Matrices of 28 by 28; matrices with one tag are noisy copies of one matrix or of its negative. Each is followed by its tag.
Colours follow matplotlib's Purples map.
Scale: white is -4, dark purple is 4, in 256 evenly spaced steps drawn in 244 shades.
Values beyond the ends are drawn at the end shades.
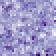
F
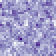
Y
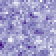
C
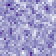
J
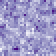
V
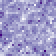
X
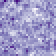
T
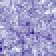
V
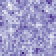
J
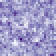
Y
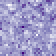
J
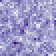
Y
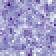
J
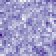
X
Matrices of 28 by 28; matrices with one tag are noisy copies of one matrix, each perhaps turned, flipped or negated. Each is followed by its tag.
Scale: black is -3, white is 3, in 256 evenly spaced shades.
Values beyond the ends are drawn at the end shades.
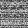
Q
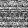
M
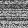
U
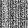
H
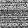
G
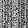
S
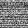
H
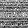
S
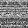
G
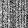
S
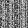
Q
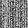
H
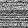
G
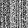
G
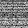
S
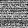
H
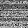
U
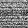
S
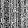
U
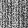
S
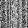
M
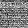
H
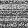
U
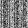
Q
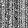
Q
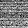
S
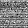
H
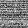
H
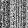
G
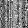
M
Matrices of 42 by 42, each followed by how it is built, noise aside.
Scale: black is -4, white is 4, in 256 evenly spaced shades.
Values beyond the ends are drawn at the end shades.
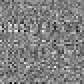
low rank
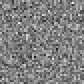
repeating columns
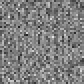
blocks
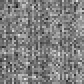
blocks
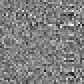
low rank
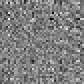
low rank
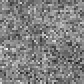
smooth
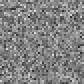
repeating columns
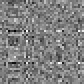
low rank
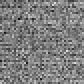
blocks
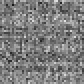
blocks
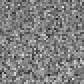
repeating columns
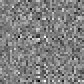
low rank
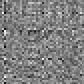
low rank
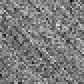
Toeplitz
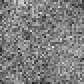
smooth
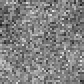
smooth
